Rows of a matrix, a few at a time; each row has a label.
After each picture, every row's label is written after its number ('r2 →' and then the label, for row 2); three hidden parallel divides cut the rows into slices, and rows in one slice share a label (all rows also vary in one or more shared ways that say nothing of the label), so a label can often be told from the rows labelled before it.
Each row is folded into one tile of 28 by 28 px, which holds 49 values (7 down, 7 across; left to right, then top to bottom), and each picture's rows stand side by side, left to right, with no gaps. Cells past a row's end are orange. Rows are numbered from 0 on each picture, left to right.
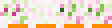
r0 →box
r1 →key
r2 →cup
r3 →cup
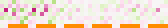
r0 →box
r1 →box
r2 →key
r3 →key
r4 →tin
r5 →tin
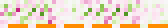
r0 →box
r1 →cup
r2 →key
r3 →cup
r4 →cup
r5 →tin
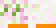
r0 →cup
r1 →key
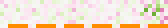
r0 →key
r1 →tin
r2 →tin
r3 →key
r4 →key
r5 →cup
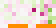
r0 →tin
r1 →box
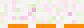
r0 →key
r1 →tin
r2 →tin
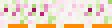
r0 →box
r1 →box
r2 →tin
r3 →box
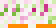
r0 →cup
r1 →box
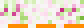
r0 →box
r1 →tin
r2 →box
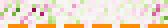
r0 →cup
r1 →box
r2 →tin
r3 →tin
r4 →key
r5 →box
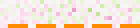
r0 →key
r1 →tin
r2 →tin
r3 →key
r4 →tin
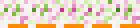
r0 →cup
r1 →cup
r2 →box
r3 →box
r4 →cup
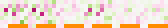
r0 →box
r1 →box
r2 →tin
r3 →box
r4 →key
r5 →tin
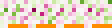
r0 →cup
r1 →box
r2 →box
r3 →box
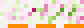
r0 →key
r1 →box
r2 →cup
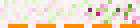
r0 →tin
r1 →tin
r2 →key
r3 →box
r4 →cup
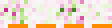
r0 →box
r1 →tin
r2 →cup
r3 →key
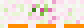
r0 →key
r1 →cup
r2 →key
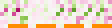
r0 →box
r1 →key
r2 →cup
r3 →cup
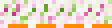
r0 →box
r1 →cup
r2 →cup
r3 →box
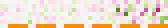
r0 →tin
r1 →key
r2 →key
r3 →tin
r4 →cup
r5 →box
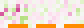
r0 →box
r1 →key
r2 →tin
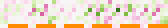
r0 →key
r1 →box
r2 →tin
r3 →cup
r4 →cup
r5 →box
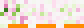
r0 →cup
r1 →key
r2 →key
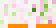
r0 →key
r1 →cup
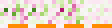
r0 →cup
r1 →cup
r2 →box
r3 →key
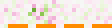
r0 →tin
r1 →cup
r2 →tin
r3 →key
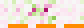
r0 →tin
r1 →box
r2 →tin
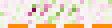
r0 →key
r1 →box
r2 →cup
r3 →tin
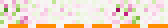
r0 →cup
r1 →tin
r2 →tin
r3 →key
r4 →box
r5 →tin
